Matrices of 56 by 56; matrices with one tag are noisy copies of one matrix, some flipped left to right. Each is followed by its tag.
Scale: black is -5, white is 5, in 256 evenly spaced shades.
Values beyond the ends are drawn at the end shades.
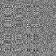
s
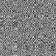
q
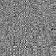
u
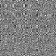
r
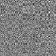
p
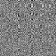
r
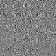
r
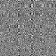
r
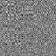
p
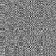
u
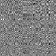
p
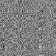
q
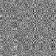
q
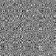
q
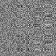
s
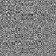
p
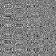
s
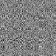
q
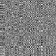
u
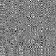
u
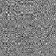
p
